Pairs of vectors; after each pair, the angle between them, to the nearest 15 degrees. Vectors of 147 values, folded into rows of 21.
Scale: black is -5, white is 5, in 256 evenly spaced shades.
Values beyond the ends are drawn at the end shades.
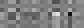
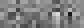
30 degrees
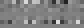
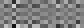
105 degrees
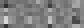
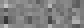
165 degrees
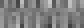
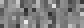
120 degrees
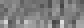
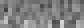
30 degrees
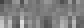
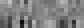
150 degrees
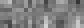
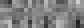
165 degrees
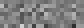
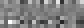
90 degrees
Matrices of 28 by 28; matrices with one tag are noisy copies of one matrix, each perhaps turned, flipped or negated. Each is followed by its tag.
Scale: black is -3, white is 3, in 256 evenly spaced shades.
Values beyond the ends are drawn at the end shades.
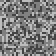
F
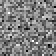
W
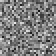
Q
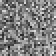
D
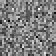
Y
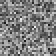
D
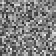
Y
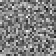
Y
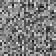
W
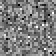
F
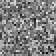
F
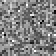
D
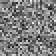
Q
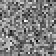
D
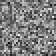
F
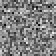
F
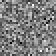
Y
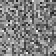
W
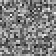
F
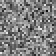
Q
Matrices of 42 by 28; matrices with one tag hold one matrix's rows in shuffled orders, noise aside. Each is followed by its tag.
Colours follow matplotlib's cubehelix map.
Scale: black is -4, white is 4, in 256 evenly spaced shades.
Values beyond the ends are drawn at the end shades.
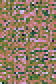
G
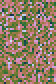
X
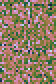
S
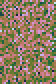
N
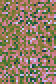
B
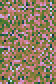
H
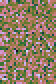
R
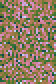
N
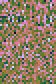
H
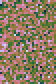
R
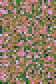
R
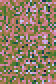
B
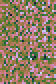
B
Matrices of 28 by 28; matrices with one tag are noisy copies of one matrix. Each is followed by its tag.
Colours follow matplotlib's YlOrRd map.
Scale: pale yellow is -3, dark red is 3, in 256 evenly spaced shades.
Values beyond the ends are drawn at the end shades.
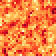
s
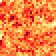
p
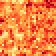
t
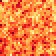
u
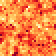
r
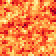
s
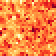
t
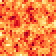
p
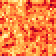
t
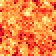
r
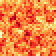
p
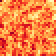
u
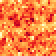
p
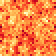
r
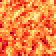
u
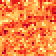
s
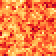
t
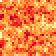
p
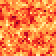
p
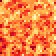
u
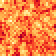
r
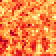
u
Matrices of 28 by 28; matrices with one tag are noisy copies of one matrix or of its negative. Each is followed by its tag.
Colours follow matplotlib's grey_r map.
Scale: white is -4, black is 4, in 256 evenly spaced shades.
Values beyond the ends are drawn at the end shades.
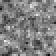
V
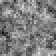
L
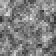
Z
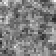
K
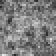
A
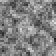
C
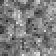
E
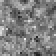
E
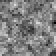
C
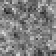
L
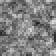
C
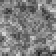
L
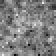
A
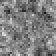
L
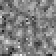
V
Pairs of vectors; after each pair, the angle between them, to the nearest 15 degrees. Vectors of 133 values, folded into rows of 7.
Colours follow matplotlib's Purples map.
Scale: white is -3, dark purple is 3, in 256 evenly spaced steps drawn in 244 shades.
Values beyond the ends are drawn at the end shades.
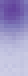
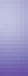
150 degrees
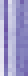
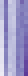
15 degrees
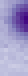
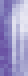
135 degrees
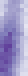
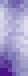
60 degrees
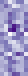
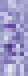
75 degrees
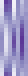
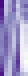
135 degrees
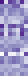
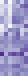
135 degrees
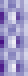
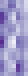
30 degrees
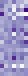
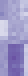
75 degrees
